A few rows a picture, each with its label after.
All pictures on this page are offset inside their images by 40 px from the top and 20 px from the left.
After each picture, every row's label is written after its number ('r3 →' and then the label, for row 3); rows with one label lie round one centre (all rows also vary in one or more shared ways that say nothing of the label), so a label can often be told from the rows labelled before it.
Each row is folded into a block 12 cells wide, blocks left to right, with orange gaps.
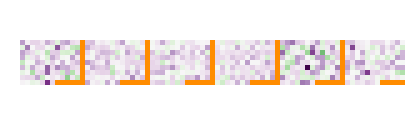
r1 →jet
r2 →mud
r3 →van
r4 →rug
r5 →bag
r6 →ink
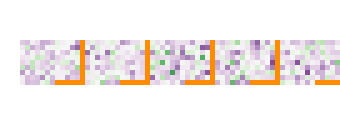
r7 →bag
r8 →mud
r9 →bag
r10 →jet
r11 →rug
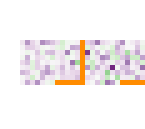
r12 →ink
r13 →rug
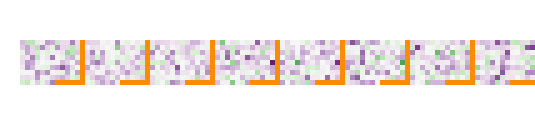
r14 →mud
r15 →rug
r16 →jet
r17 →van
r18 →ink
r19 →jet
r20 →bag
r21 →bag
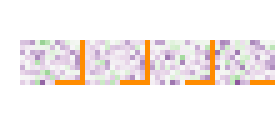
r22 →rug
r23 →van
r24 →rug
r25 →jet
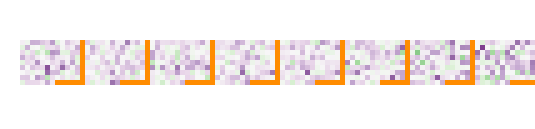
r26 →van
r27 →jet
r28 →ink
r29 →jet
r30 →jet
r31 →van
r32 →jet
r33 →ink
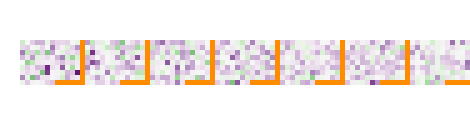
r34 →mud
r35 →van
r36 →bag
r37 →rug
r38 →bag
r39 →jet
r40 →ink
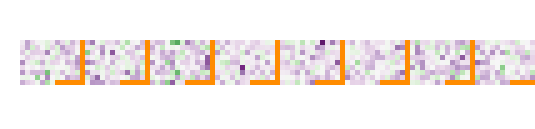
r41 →ink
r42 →bag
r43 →rug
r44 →jet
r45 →jet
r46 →bag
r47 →van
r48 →mud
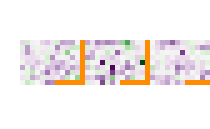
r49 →jet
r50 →van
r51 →bag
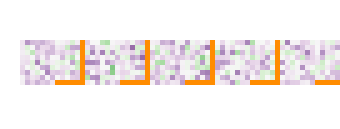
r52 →jet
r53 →bag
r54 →mud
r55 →ink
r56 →jet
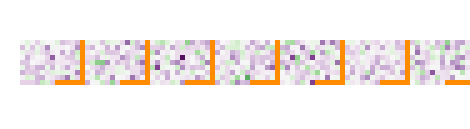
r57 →van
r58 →ink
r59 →bag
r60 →bag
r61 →mud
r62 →rug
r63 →van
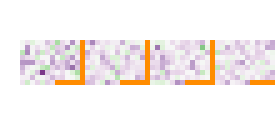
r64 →ink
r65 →bag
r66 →mud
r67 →bag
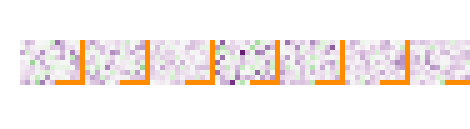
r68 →jet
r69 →bag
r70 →jet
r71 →ink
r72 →ink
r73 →jet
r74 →van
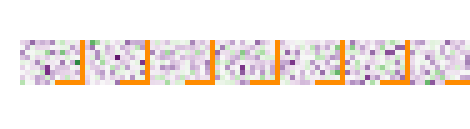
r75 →rug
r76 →mud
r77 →van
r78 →jet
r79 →rug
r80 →ink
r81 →bag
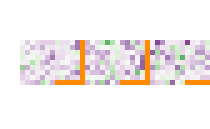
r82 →bag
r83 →rug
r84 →ink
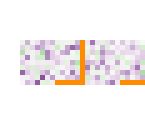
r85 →ink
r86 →jet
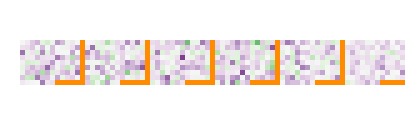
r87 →rug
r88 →ink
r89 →bag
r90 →mud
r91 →jet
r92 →rug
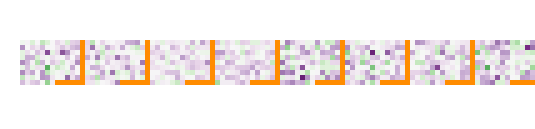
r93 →ink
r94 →mud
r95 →ink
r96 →rug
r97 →rug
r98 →ink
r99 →bag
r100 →bag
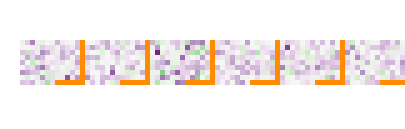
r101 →van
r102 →ink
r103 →jet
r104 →rug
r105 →ink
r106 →mud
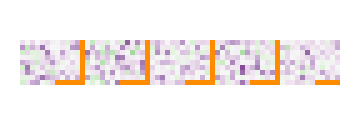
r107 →rug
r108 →rug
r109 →bag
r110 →mud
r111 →rug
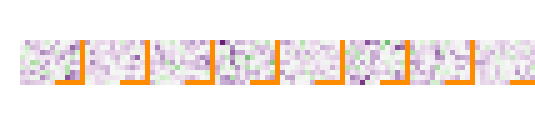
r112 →bag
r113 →van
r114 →ink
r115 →jet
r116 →bag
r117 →bag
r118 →van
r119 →mud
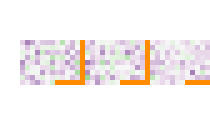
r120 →ink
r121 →ink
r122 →rug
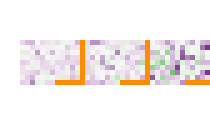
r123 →bag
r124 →van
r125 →bag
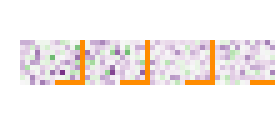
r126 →rug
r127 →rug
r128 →ink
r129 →ink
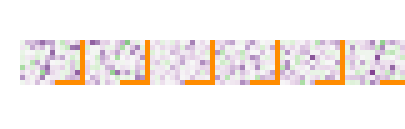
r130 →bag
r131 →bag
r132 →jet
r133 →mud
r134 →bag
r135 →jet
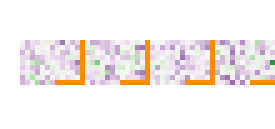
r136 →ink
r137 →jet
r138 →bag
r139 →jet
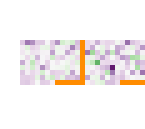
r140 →bag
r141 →jet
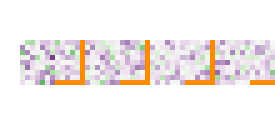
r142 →mud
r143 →jet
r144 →mud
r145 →ink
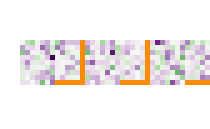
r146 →jet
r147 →jet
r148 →bag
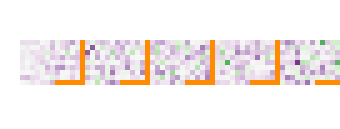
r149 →bag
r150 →mud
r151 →rug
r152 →jet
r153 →mud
